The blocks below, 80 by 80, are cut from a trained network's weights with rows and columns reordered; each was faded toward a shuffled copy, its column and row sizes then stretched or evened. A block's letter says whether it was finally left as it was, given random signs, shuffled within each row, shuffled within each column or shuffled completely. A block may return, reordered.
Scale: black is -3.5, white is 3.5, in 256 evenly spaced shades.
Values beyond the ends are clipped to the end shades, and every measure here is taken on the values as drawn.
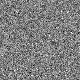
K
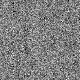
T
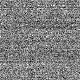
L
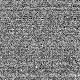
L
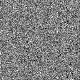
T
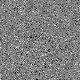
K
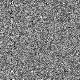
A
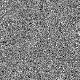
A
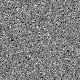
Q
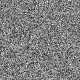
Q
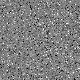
T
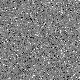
Q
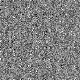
L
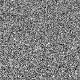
K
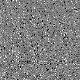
L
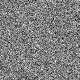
T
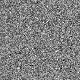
A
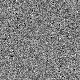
T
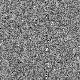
T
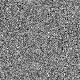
T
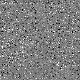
A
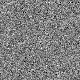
K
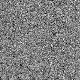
T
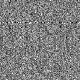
L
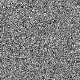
A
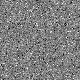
Q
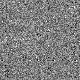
A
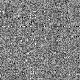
L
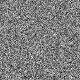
A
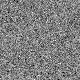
Q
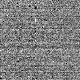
L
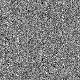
T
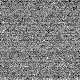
K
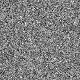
K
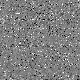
K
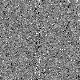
T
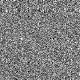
L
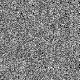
L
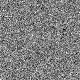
Q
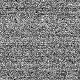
L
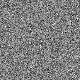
T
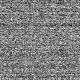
L
